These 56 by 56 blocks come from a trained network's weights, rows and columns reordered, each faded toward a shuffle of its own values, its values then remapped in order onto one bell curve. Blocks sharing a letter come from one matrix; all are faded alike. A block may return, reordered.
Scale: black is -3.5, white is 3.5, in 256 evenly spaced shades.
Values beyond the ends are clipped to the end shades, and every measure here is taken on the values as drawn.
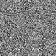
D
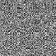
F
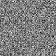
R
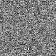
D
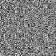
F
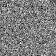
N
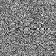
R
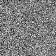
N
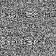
R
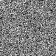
N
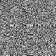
R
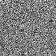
N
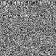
R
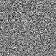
R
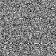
R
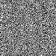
D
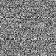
R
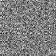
F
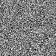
N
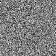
N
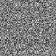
F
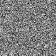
N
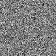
N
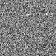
D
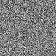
D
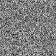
R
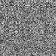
R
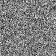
N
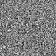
D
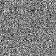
R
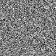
D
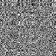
F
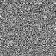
R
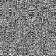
F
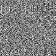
F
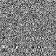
F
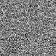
F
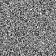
D
